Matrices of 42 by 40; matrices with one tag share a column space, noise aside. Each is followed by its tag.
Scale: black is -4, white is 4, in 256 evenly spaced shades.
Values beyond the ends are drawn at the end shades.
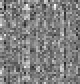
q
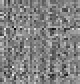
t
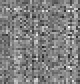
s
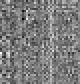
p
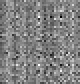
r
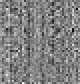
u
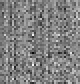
r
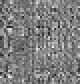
t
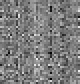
r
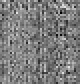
q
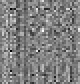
u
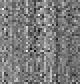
u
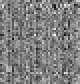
q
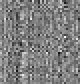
p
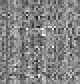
t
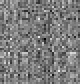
p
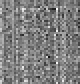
s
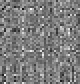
u
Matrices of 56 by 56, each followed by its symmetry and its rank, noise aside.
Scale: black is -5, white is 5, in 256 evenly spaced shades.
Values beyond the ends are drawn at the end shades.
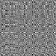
antisymmetric, rank four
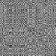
no symmetry, rank four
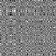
antisymmetric, rank four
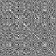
symmetric, rank four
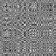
symmetric, rank three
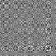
symmetric, rank four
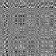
no symmetry, rank three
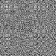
symmetric, rank six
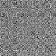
symmetric, rank six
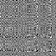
antisymmetric, rank four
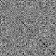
symmetric, rank six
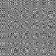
antisymmetric, rank four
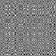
symmetric, rank three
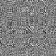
antisymmetric, rank six
